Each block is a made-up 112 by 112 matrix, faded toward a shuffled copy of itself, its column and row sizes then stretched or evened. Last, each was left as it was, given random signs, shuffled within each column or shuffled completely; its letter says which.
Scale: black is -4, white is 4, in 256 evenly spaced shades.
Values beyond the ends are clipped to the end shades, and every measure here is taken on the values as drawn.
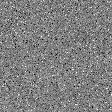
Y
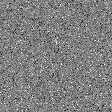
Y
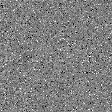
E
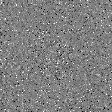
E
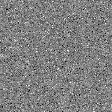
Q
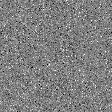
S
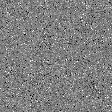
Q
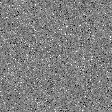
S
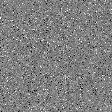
Q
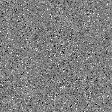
Q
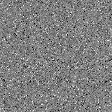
E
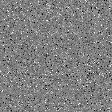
Q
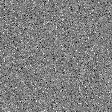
S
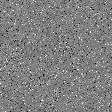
Y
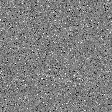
Y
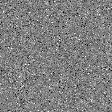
Q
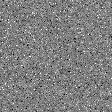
Y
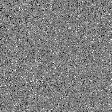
Q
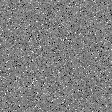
Y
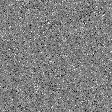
Y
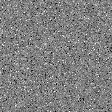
S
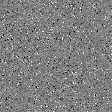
E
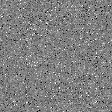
E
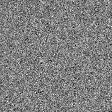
S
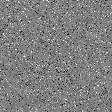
Y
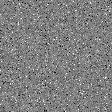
S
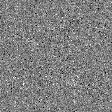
E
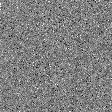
Y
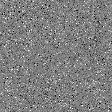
Q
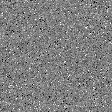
S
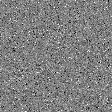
S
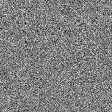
E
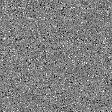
Q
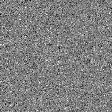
E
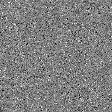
Q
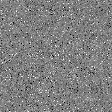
E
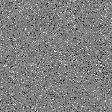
E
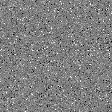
E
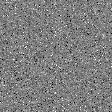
Q
